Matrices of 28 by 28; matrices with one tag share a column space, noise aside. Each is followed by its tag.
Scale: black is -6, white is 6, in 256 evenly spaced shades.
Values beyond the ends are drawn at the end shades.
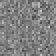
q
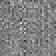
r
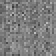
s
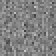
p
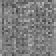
r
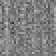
r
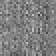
s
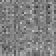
s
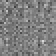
r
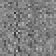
p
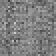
r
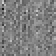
q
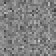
q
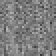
s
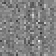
r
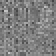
r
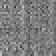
s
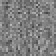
p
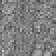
s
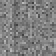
p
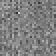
p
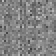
q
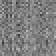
p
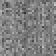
q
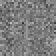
r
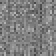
s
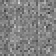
q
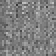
p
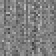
s
